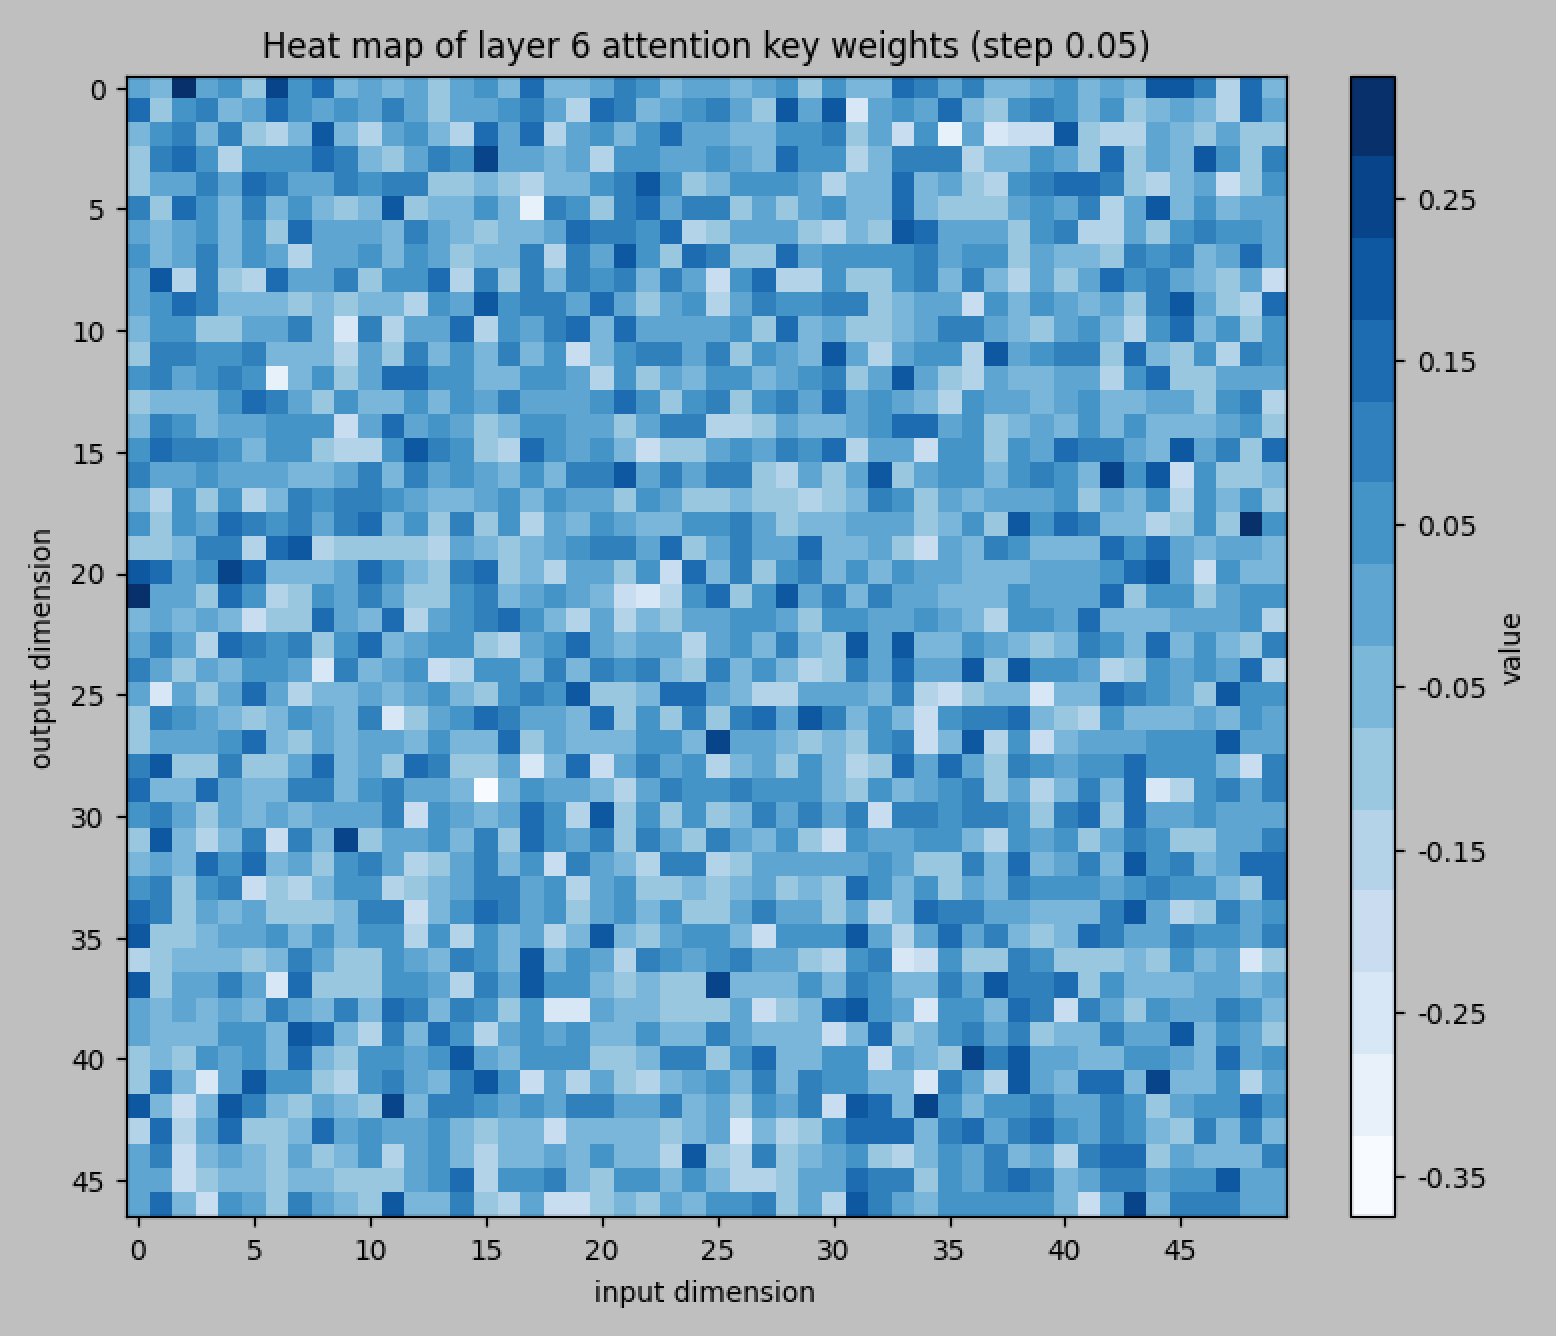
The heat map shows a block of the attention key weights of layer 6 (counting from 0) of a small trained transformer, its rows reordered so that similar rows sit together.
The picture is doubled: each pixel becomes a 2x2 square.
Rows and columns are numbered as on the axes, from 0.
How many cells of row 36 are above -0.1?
32
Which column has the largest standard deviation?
15
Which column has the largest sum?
38
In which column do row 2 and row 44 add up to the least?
33
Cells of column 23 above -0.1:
34
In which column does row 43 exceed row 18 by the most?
1
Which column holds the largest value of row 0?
2
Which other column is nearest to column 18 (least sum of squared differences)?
16
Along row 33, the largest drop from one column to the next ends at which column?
5
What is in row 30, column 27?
0.1
